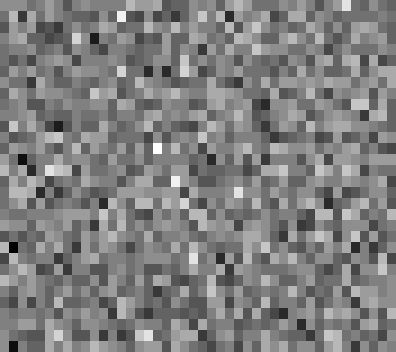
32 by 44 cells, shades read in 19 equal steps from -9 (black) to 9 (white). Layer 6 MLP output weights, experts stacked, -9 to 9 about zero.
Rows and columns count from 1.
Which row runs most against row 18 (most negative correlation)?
6
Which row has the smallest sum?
28
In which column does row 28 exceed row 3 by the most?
7
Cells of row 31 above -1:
21
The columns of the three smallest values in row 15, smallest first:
3, 24, 30
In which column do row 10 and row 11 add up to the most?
43
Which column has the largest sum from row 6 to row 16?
40
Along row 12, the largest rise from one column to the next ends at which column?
2
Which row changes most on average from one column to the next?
19
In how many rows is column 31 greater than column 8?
11
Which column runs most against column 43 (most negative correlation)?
37
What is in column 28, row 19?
-1
